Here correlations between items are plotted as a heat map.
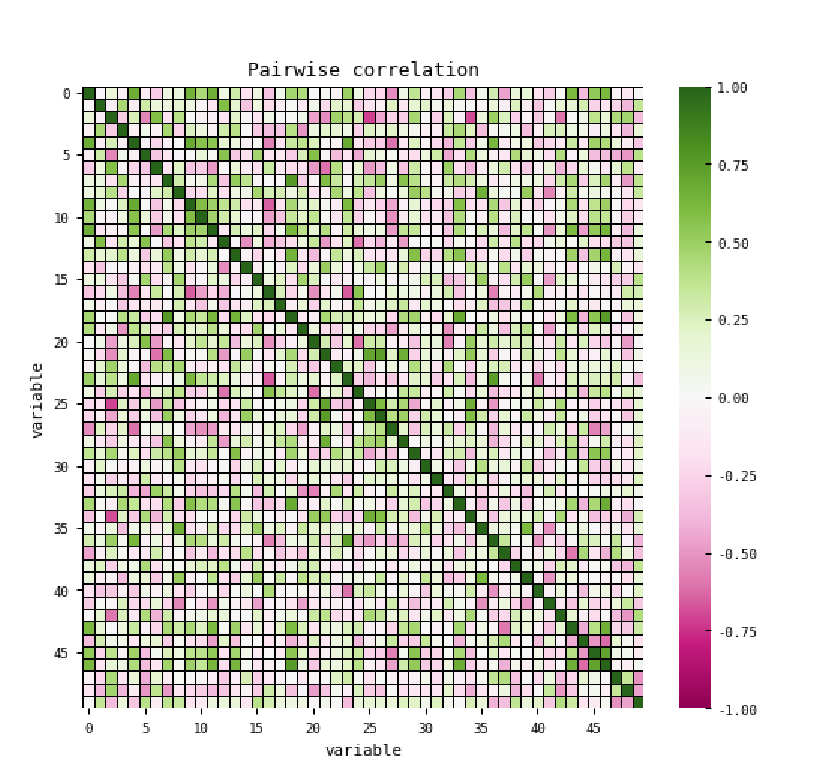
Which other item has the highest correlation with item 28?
21
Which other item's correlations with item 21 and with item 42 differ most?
12
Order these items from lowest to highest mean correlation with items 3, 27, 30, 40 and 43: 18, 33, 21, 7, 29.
29, 33, 18, 21, 7
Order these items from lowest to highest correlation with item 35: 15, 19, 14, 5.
5, 14, 19, 15
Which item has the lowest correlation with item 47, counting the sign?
49
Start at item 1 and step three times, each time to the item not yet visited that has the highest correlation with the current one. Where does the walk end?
20
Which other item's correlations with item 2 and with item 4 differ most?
6
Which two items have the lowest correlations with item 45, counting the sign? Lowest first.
27, 44
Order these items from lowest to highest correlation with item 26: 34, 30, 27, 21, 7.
30, 27, 7, 34, 21
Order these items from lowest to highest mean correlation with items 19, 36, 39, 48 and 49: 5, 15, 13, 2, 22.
13, 22, 5, 2, 15
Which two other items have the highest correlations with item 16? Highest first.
24, 40
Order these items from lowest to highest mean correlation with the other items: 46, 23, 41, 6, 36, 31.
41, 6, 31, 36, 23, 46
